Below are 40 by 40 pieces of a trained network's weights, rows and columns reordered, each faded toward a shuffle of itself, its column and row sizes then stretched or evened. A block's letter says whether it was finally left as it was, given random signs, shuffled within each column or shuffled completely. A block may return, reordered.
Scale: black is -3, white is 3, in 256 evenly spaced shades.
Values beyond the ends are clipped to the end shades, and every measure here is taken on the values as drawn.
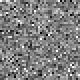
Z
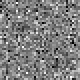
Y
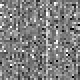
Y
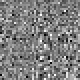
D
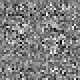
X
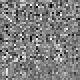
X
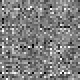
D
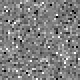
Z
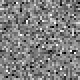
Z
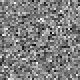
Z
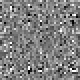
X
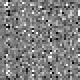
Y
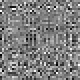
D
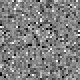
Z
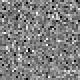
Z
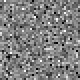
Z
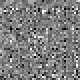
X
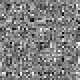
D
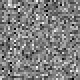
Y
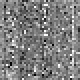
Y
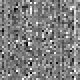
Y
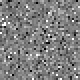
Z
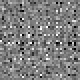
X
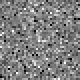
Z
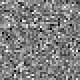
Z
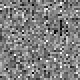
Y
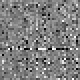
X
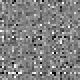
X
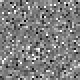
Z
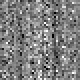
Y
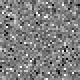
Z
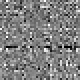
D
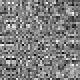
D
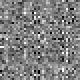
D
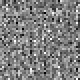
Y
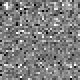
D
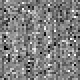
Y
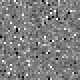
Z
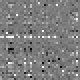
D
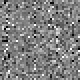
Y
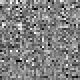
X
